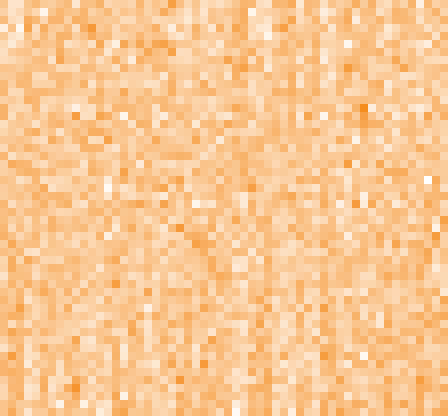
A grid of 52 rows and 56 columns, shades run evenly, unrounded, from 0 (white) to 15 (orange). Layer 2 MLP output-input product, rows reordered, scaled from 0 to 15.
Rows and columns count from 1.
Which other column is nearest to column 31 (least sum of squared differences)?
30
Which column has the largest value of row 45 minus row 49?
41
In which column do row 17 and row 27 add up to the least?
8
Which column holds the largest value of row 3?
37
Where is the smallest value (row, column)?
23, 54
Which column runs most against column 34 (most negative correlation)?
31
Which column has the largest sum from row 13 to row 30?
5
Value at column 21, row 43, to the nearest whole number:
10
